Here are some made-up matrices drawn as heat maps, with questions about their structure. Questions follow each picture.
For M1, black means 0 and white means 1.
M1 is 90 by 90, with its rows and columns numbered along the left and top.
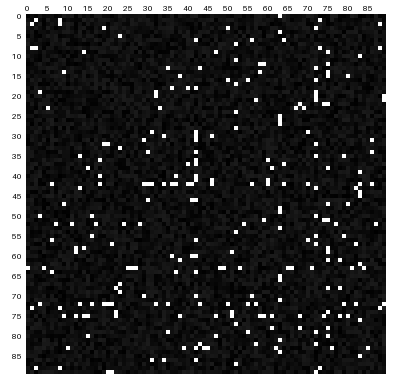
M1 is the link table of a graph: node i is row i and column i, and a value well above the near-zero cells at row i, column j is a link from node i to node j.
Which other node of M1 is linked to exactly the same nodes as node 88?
node 1
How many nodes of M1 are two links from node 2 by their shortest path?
1
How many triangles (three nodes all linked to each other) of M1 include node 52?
0
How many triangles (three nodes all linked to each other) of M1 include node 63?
0
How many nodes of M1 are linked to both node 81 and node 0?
1
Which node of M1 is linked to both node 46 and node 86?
node 42
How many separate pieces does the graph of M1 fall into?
7
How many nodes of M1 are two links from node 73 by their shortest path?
1
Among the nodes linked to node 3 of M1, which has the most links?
node 72
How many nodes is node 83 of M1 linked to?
8
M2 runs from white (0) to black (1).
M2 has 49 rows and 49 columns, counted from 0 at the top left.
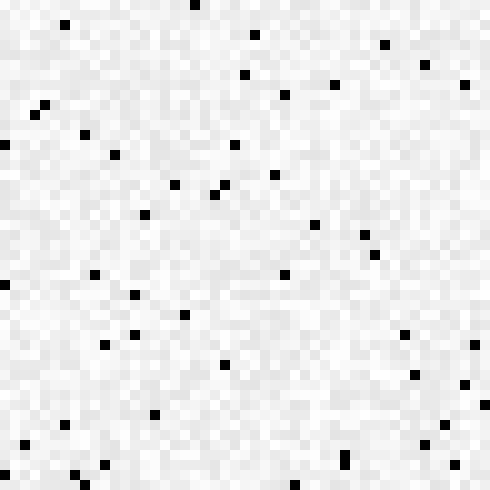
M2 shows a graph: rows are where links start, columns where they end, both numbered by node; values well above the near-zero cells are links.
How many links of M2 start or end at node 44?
3
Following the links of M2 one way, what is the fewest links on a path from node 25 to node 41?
2
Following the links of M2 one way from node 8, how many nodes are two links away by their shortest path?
5
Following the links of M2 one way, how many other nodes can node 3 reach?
5
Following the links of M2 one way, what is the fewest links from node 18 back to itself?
3
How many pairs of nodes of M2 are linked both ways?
2
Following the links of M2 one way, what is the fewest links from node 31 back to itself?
3
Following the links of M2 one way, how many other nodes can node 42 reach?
3
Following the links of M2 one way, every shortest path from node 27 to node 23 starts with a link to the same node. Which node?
node 28
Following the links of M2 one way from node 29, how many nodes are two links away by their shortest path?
1
